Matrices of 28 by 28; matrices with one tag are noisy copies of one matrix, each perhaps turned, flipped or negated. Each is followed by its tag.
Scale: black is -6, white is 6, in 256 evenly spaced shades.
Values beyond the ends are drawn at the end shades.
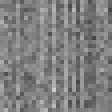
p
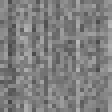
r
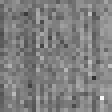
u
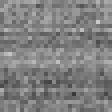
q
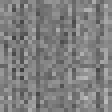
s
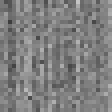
r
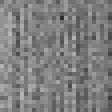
u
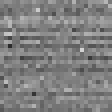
p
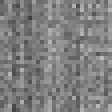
q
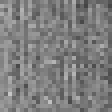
u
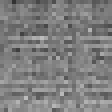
u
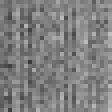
u
